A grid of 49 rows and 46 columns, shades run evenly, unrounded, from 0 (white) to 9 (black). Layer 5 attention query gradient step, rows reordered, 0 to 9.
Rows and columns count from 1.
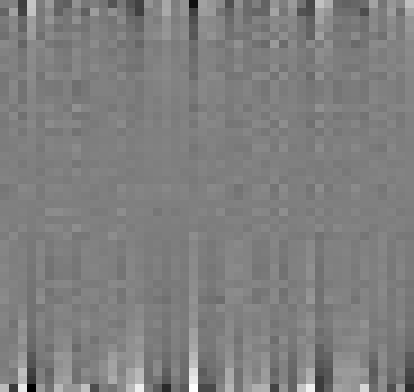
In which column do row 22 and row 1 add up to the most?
22
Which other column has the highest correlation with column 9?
6
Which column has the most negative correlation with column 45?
2
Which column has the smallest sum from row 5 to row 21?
4
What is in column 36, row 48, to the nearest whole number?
7
